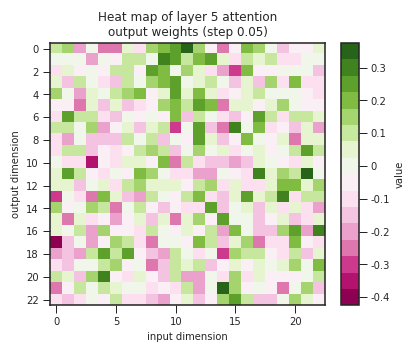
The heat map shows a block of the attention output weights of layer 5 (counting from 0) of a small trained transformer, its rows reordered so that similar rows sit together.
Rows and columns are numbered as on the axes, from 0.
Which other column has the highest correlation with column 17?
1
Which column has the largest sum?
12
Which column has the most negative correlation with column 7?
16
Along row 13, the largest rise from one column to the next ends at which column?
4
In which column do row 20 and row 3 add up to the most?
10
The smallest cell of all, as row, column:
17, 0
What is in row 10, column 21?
0.05
